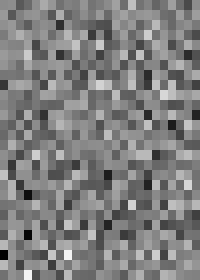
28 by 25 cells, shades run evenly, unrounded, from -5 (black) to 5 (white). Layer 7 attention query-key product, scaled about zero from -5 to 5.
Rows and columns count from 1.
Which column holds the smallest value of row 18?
14
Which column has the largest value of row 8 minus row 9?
25
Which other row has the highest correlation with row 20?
24
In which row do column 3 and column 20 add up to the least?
16
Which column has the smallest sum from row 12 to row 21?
19
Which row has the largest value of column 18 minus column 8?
6
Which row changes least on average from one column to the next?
11
